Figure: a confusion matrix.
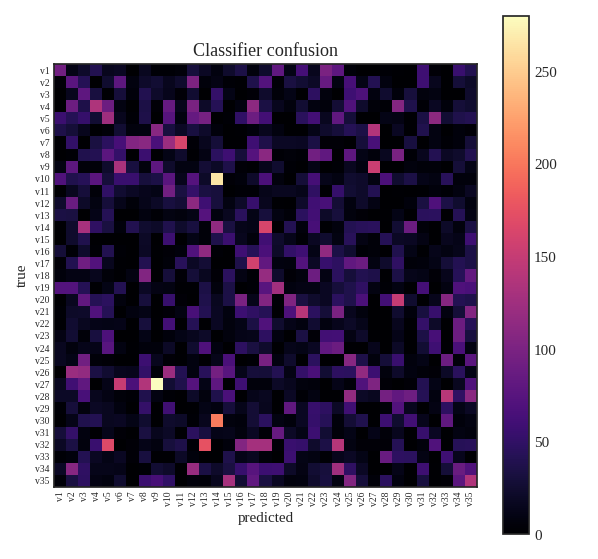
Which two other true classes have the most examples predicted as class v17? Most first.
v32, v4
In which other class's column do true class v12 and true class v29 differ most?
v20
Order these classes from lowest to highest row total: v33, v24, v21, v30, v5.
v33, v24, v30, v21, v5
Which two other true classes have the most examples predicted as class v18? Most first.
v14, v32
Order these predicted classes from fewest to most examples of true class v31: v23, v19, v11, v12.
v11, v23, v12, v19
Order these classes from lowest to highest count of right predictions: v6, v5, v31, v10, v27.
v6, v31, v10, v27, v5
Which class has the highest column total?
v18
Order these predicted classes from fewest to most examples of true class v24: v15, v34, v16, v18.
v15, v18, v16, v34
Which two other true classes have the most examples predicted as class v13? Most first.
v32, v16
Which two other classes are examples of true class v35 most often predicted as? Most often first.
v15, v25
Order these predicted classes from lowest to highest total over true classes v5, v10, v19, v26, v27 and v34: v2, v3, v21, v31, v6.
v21, v31, v6, v3, v2
